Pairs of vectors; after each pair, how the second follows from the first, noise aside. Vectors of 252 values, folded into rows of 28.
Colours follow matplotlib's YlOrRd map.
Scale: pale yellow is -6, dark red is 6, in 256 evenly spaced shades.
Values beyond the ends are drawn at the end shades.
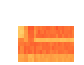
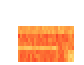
reversed.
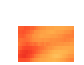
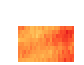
reversed.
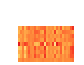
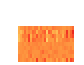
reversed, negated, partly zeroed.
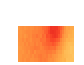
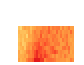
reversed.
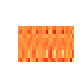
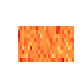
shuffled.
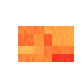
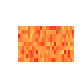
shuffled.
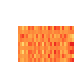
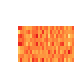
reversed.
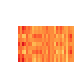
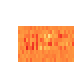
wrapped around, negated, partly zeroed.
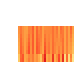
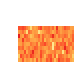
shuffled.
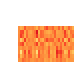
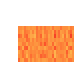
reversed, negated, shrunk.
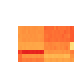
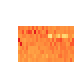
reversed, negated, partly zeroed.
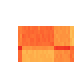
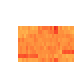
wrapped around, negated, partly zeroed.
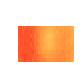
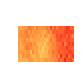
reversed.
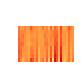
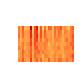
reversed.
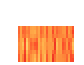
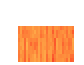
shrunk.
